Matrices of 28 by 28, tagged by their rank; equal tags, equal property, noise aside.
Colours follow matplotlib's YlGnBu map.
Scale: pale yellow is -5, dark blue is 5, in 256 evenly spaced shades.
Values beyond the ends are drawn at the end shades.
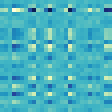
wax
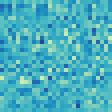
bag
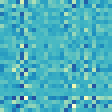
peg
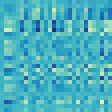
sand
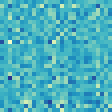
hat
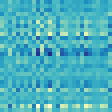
sand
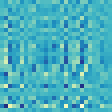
sand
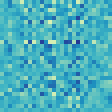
hat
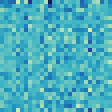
hat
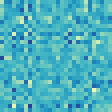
hat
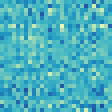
bag
